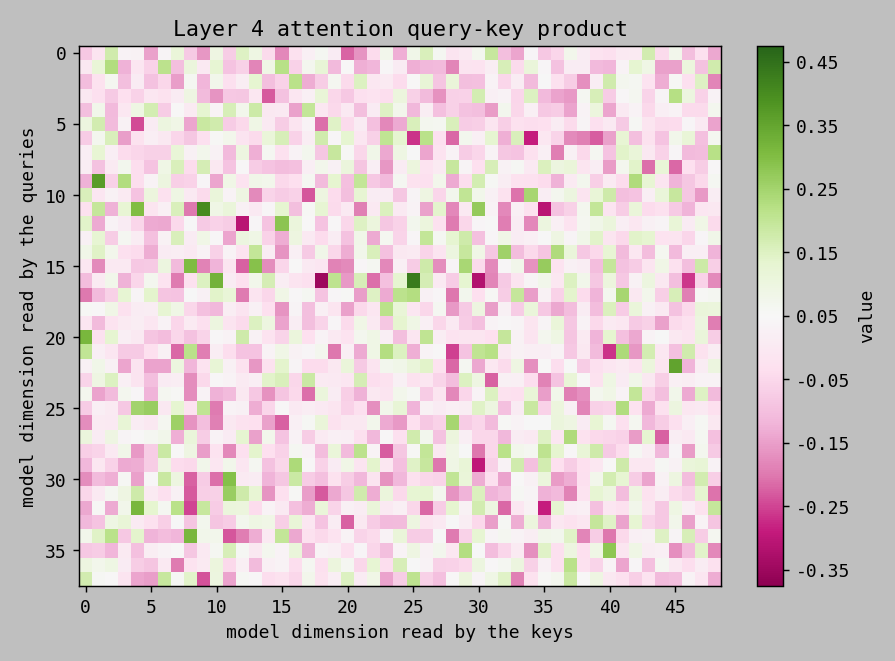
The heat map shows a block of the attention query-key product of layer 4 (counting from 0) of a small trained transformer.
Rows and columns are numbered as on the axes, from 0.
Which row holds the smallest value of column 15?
26
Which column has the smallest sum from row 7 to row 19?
46
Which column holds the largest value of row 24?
42
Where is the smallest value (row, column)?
16, 18
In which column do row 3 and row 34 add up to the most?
8
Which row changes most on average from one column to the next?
15
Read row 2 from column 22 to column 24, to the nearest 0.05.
0 0 -0.05
